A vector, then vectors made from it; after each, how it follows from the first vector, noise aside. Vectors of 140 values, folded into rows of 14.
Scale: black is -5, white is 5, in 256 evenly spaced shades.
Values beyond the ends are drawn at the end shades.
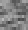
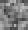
wrapped around.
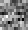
scaled up.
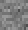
reversed, negated, shrunk.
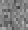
reversed, partly zeroed.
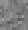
shrunk.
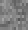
shrunk.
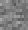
shrunk.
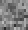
wrapped around.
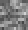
negated.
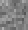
shrunk.
